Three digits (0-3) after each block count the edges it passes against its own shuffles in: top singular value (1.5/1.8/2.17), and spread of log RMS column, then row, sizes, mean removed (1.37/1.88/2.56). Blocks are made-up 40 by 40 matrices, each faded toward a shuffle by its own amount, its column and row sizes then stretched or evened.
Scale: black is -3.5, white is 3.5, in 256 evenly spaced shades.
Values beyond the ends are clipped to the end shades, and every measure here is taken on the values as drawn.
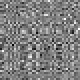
3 0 2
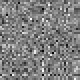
2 1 1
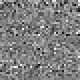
0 0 2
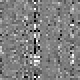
2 3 1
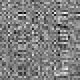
3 2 2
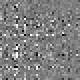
1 2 2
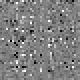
0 2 2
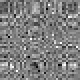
3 0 1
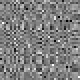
3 0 0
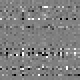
2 1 3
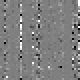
2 3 0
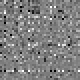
2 2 2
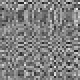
3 2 2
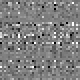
1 2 3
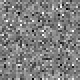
0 1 1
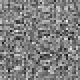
2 0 1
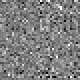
1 1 1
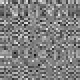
3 1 2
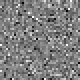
1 0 0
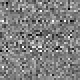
1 1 2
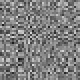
3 2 2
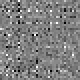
1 2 2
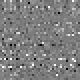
1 0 2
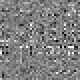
1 2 2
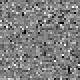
0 0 1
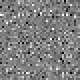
1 0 1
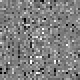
0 2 1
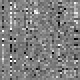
2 3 1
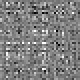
2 2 2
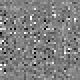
0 2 2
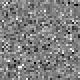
0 0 0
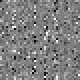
0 3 0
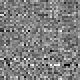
2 0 2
